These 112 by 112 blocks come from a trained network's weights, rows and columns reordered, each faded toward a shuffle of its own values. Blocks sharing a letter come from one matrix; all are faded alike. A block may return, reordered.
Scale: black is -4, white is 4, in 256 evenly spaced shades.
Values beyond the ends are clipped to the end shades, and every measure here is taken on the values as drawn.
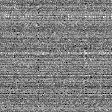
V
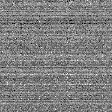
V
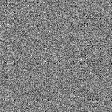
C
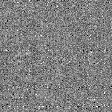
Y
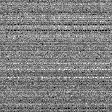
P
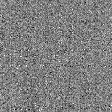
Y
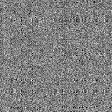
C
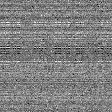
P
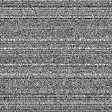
P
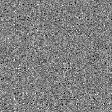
Y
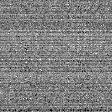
V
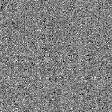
Y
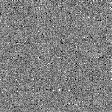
Y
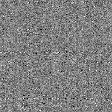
Y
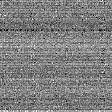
V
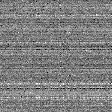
P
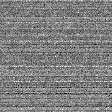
P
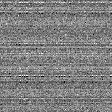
P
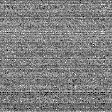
V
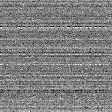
P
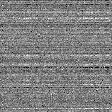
P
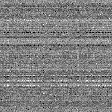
P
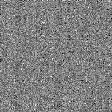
Y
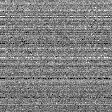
P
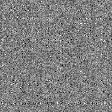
Y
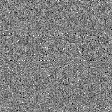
Y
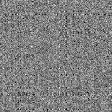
C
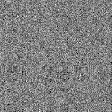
C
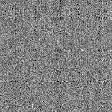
C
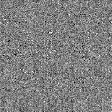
Y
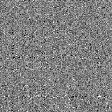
Y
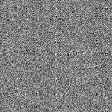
C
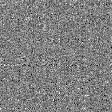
Y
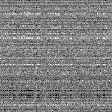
P
